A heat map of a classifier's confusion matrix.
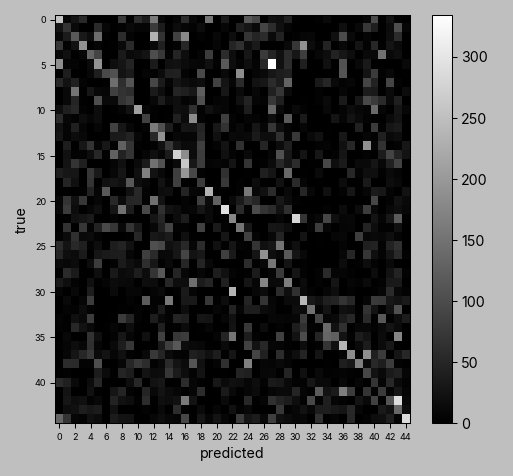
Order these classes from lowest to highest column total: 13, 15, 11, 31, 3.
3, 11, 31, 15, 13
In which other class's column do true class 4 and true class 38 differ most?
24
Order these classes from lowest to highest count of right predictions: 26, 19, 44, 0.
26, 19, 0, 44
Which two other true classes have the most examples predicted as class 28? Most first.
25, 15
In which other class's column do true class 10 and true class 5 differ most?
27
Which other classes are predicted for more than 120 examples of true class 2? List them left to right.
5, 12, 16
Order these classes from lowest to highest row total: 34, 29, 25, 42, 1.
34, 1, 29, 25, 42
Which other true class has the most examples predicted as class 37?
41
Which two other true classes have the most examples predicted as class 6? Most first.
19, 23
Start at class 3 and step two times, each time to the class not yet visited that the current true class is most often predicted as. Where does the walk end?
14
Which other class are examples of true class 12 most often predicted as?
13
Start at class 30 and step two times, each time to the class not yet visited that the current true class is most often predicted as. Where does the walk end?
43
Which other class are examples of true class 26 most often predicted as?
29
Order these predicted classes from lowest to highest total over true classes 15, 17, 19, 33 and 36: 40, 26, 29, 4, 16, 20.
20, 40, 26, 29, 4, 16
